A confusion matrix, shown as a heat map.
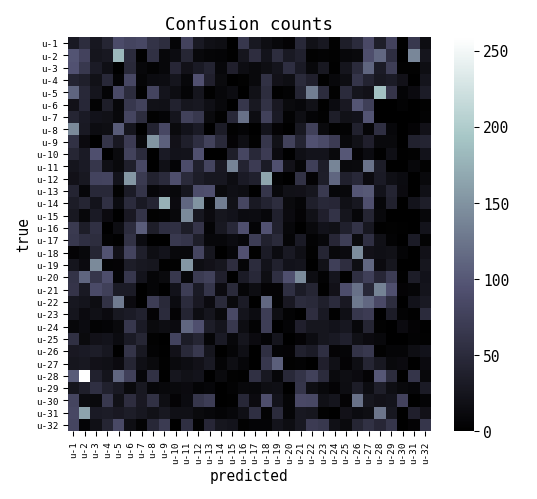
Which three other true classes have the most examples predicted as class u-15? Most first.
u-11, u-23, u-24
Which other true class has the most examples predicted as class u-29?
u-21
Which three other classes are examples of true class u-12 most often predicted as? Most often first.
u-18, u-6, u-24
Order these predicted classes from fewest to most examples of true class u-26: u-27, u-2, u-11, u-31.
u-31, u-2, u-11, u-27
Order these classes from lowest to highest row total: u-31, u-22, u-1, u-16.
u-31, u-16, u-1, u-22
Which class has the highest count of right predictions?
u-14
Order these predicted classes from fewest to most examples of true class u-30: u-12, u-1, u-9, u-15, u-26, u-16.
u-15, u-9, u-16, u-12, u-1, u-26
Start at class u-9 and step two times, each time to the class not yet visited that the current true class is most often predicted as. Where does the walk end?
u-1
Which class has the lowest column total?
u-30
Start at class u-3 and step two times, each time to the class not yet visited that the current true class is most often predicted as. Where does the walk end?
u-19
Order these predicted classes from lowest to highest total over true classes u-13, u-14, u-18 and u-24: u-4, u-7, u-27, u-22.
u-22, u-7, u-4, u-27
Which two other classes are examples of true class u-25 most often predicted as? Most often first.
u-10, u-1
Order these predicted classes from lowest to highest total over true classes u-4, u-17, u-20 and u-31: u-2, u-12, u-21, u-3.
u-3, u-12, u-21, u-2
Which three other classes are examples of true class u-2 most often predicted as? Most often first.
u-5, u-31, u-28
